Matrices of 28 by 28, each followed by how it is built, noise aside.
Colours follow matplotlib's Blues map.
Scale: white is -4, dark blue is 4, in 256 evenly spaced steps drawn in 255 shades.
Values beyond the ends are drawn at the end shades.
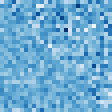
upper triangular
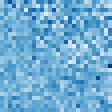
upper triangular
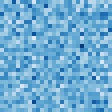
blocks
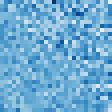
upper triangular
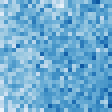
smooth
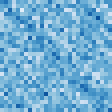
Toeplitz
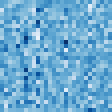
uneven columns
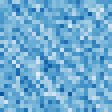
Toeplitz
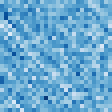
Toeplitz
